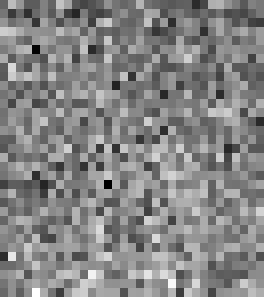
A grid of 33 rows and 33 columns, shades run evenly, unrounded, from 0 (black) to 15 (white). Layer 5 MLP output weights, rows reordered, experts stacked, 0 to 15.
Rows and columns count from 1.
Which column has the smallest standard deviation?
3
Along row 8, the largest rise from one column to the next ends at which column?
2
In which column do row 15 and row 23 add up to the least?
21
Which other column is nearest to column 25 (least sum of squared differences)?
17
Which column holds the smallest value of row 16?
18
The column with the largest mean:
24
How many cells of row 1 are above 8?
9
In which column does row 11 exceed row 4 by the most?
13
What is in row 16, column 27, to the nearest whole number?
6
